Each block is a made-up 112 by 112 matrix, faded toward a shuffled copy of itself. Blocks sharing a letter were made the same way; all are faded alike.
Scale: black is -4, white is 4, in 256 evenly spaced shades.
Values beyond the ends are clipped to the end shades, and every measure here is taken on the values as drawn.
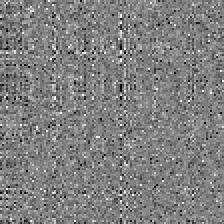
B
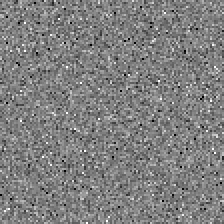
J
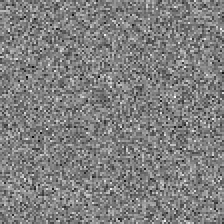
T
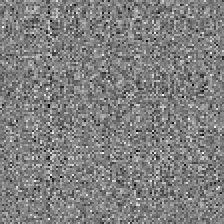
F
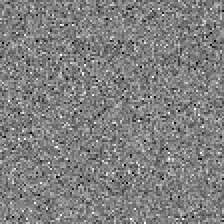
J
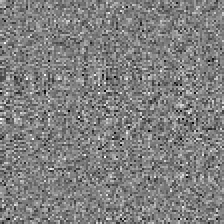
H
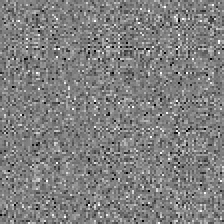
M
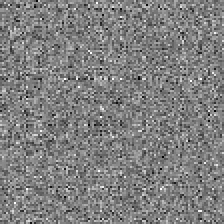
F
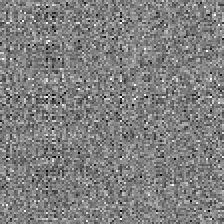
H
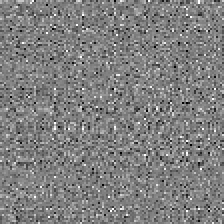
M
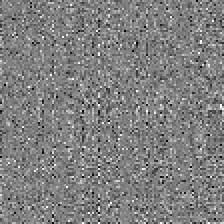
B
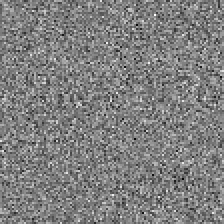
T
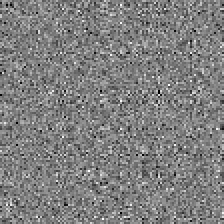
H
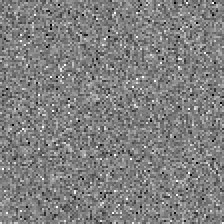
J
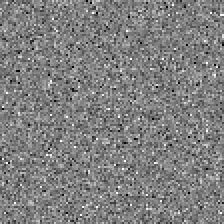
J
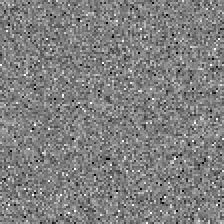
J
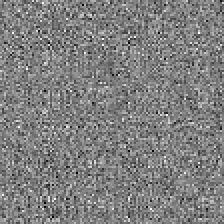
F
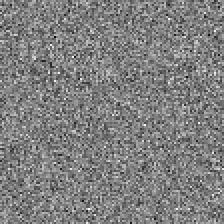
T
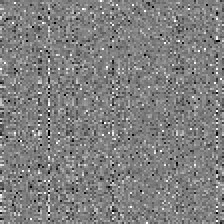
B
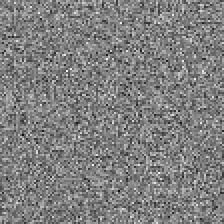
T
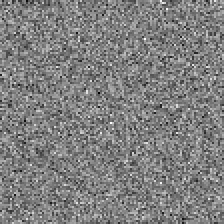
T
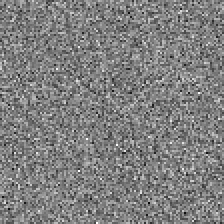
T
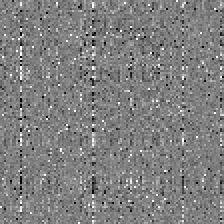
B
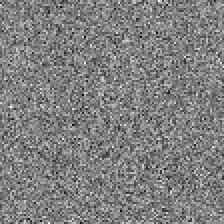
T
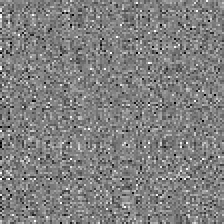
M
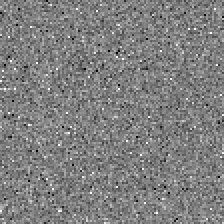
J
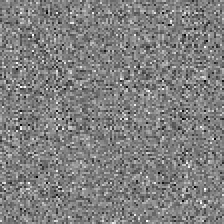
F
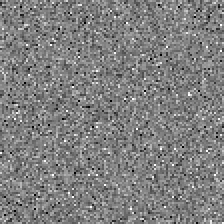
J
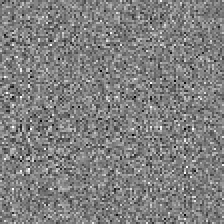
H
